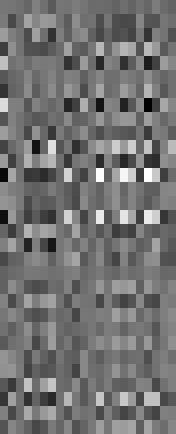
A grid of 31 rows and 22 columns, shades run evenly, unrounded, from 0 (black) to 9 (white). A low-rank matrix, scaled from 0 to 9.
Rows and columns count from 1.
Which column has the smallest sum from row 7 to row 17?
5
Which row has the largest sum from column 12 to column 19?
13
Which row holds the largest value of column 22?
11
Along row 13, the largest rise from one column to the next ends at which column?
19
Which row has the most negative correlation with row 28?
18
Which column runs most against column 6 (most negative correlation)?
2
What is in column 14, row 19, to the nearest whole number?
3
